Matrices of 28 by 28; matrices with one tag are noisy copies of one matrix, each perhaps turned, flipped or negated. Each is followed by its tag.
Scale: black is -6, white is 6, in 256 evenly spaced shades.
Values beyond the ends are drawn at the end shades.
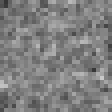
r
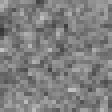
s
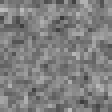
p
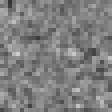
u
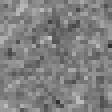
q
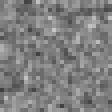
p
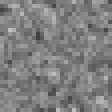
u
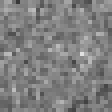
q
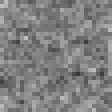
r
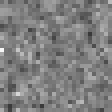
p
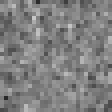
r
